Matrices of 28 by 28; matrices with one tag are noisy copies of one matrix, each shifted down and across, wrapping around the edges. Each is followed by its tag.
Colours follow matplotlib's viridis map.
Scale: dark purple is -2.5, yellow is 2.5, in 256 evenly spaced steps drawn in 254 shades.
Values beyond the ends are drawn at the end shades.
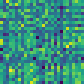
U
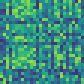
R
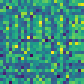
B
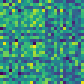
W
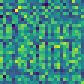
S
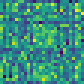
R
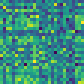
W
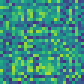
W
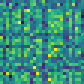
B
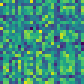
B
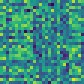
W
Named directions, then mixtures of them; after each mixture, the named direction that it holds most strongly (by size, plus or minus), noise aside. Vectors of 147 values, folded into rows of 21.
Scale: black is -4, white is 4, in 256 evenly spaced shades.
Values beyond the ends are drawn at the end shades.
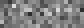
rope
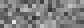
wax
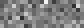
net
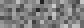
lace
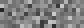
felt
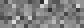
net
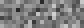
lace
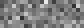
net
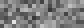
wax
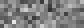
wax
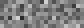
net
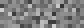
felt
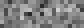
rope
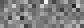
net
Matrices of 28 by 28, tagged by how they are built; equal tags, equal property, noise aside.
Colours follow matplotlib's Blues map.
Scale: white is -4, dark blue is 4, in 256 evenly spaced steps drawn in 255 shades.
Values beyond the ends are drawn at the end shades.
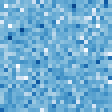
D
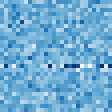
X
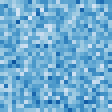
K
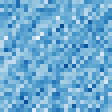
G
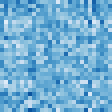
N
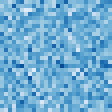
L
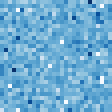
D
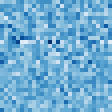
X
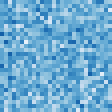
K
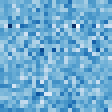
X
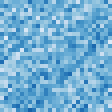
G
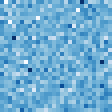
D
